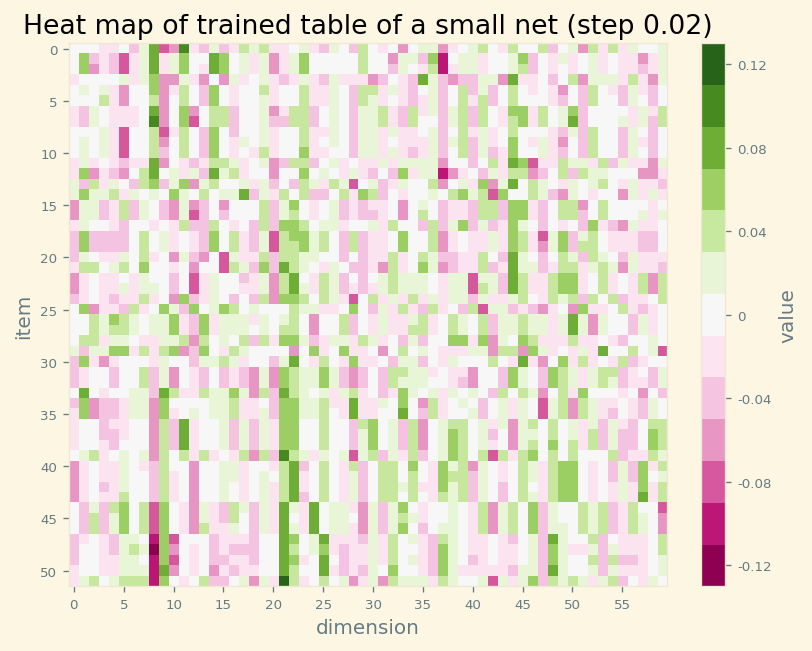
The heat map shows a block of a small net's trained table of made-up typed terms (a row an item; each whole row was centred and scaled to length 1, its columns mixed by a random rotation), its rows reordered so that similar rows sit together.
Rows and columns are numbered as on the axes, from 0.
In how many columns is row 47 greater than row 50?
11
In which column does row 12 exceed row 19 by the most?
8
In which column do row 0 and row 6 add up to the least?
9
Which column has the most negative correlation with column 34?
56
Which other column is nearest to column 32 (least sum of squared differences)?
48
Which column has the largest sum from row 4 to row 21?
44
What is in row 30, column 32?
-0.04
